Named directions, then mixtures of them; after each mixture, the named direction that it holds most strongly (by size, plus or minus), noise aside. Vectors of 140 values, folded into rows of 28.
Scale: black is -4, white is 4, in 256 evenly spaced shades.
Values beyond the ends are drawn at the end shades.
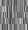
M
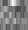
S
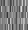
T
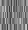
M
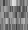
S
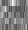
S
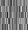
T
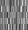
T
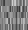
T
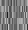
M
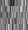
T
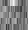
S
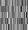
T
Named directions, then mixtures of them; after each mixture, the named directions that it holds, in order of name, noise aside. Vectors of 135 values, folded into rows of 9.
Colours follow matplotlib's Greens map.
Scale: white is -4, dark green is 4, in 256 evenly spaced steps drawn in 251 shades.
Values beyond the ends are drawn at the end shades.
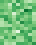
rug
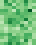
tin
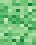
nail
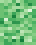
nail, rug.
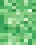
tin.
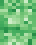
nail, tin.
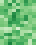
nail, rug, tin.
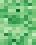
nail, tin.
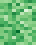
rug.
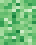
nail, rug.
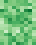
nail, rug, tin.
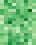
tin.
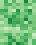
nail, tin.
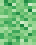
nail, rug, tin.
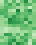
nail, tin.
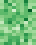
tin.
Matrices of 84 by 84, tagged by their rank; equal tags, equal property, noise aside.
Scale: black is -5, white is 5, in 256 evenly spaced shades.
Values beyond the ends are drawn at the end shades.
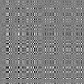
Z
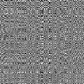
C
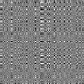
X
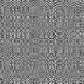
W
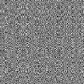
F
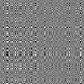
X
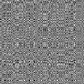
C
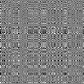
X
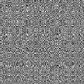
F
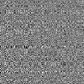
F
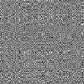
F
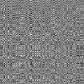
C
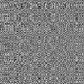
F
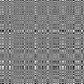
Z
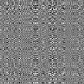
W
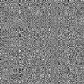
F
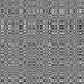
X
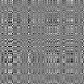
X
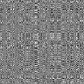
C
